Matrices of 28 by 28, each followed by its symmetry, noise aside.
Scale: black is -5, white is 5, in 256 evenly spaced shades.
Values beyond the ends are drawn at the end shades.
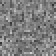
mirrored left to right.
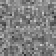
mirrored left to right.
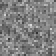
symmetric across the other diagonal.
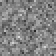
symmetric across the other diagonal.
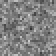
mirrored top to bottom.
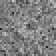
symmetric across the other diagonal.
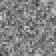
symmetric across the other diagonal.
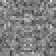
mirrored left to right.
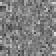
mirrored top to bottom.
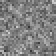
symmetric across the other diagonal.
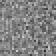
mirrored top to bottom.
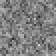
symmetric across the other diagonal.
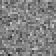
no symmetry.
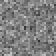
mirrored top to bottom.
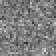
no symmetry.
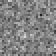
symmetric across the other diagonal.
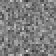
mirrored top to bottom.
